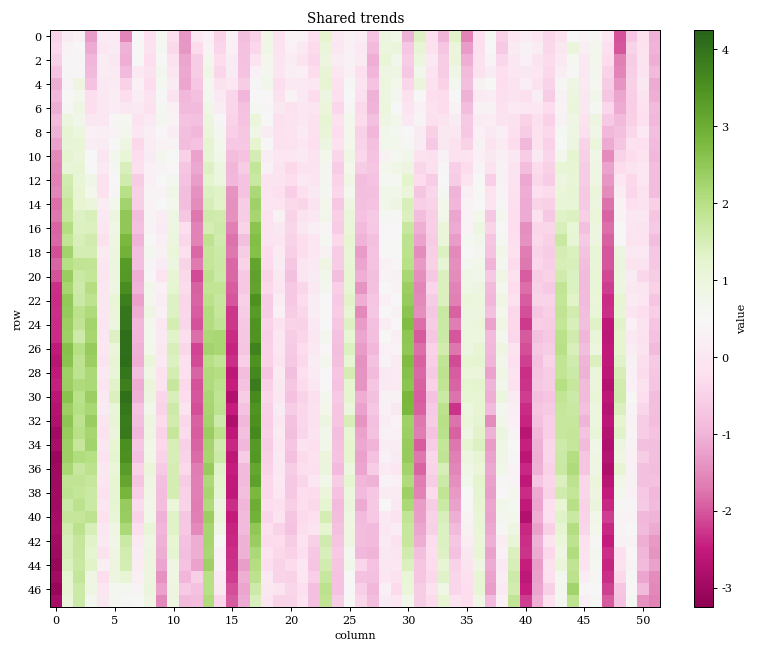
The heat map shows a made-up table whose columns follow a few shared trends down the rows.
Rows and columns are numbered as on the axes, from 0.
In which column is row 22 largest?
6
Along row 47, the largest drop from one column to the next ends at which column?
40
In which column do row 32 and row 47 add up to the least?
0
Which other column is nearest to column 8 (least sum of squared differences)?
36
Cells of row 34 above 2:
6
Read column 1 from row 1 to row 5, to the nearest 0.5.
0.5 0.5 0.5 0.5 0.5
